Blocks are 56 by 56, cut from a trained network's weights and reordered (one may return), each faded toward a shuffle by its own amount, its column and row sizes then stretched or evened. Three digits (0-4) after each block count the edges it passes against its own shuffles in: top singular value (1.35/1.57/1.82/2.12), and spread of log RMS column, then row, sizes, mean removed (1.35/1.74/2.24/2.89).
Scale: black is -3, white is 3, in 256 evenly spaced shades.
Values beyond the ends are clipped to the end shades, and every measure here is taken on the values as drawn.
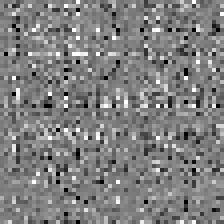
2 3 3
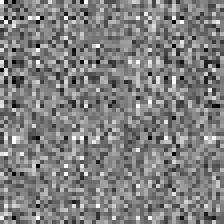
4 3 2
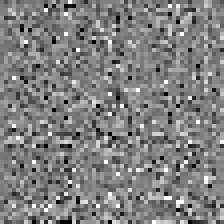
1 2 1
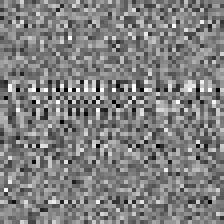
4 0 3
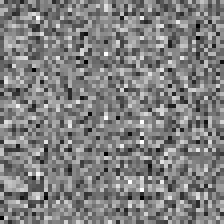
4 3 0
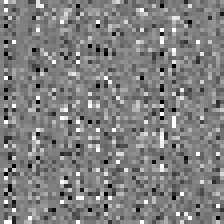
1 4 0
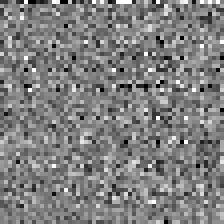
2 1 3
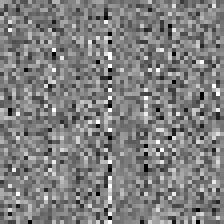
0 4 0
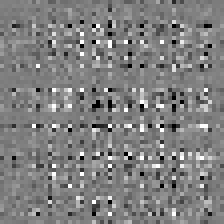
1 4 4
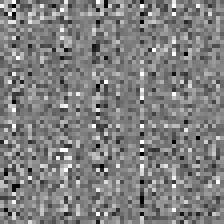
0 4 2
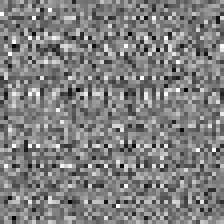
4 0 3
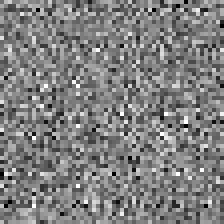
2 1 2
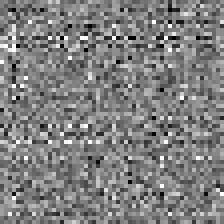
3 1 3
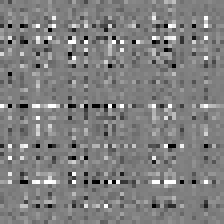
4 4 4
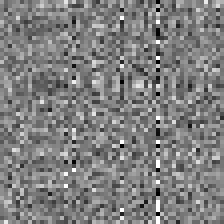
3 3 0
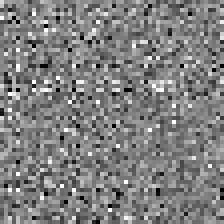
3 2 1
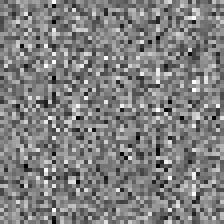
0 3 0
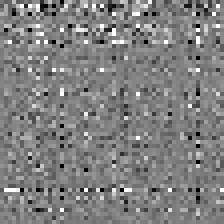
1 3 4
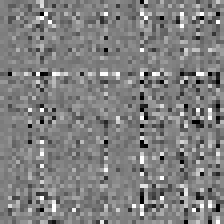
2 4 3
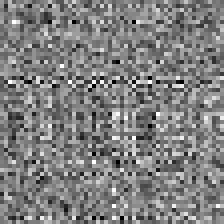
4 1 3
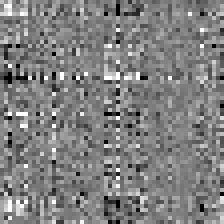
4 4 2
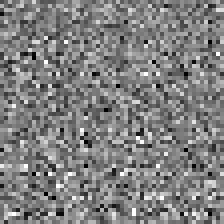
1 0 3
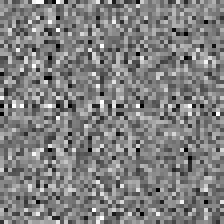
3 2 2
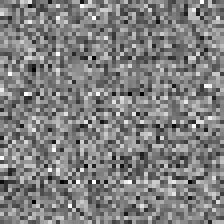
3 0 2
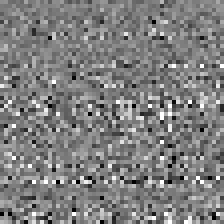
0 1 4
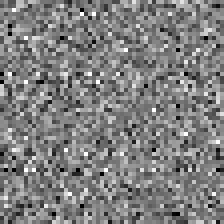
0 0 2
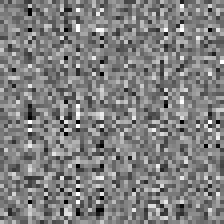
4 4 1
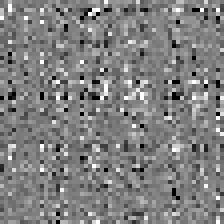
3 4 2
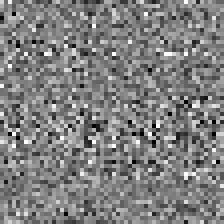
0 1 3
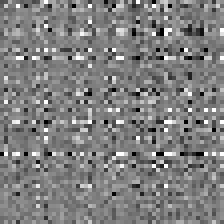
4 3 4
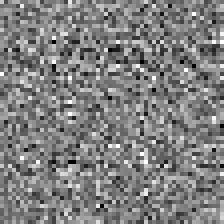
3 2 1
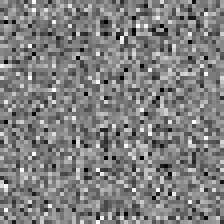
2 2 0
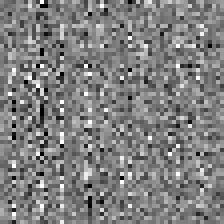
0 4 1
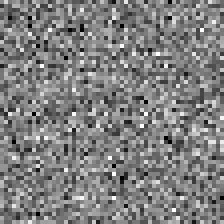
1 1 1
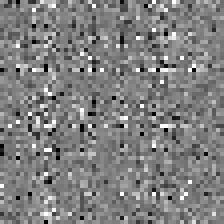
1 3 2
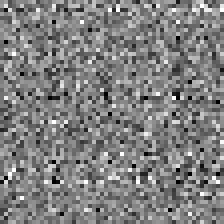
0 1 2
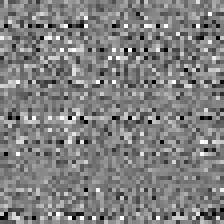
2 0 4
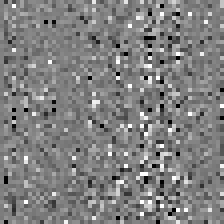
0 4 0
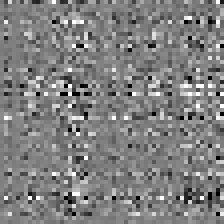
2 4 4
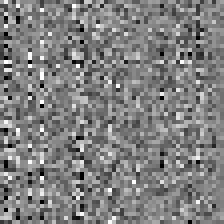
3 4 0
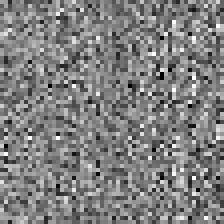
2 3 0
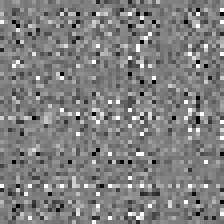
0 3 3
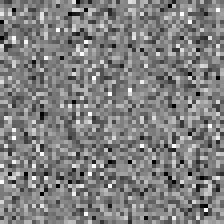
0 3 1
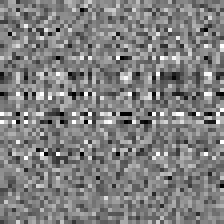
4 1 3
